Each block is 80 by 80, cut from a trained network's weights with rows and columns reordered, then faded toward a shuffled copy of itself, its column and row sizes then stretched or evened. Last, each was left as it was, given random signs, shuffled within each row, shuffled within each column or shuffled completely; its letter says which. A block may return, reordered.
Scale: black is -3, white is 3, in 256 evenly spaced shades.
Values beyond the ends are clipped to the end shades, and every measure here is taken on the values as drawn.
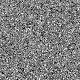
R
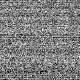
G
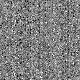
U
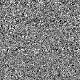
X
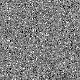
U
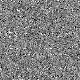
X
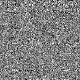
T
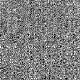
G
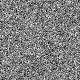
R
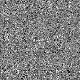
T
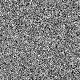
R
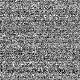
G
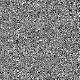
T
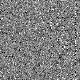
U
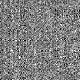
G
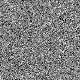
U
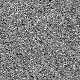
R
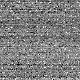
X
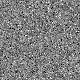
R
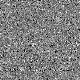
X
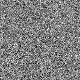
X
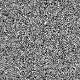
U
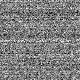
X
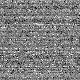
X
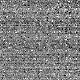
G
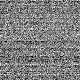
G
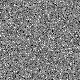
R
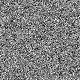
R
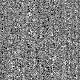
U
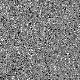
U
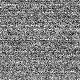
X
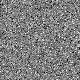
R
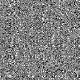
G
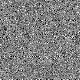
X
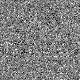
X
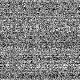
G
